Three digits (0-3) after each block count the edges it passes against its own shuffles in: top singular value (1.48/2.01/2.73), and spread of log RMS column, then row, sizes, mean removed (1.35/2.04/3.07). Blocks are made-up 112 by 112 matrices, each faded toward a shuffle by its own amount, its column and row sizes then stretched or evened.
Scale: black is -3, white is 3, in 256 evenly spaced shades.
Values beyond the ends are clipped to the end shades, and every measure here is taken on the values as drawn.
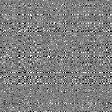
3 2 3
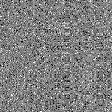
2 0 0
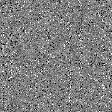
1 2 0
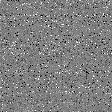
0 0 2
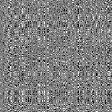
3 3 1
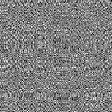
3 1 1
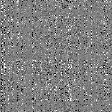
0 3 2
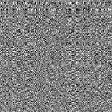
3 2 2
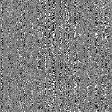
2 3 0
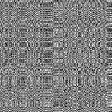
3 2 1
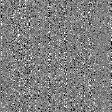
0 3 0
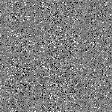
0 2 2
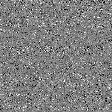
0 0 2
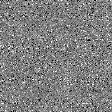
0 1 2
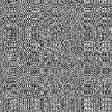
3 2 2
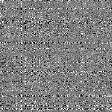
2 2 3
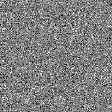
2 1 1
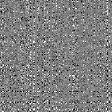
2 3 2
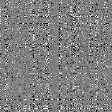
1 3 3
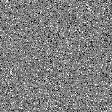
1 1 0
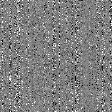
0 3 0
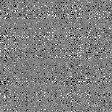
0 2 3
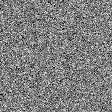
0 0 0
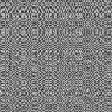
3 2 2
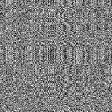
3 2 1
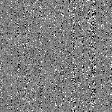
0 3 0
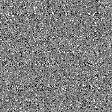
1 1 2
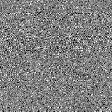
2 0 2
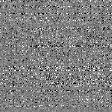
0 2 3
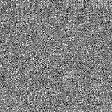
2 1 0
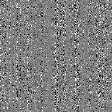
0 3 1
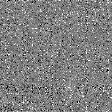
0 2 2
